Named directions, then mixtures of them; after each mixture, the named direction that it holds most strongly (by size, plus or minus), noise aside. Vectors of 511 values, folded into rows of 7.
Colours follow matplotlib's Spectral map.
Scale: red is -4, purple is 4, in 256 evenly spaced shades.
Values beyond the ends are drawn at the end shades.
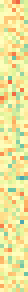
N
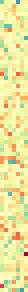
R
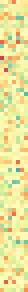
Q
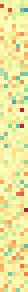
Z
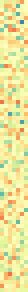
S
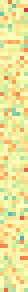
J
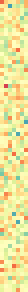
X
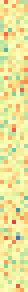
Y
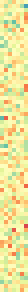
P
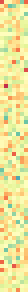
X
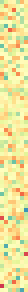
R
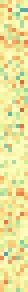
Z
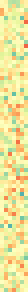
N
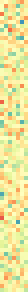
S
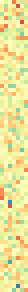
S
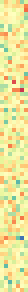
Y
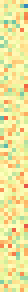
P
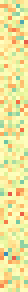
S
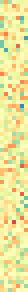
Y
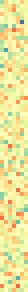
S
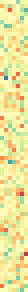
R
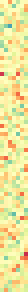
J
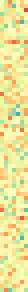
J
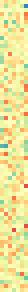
P
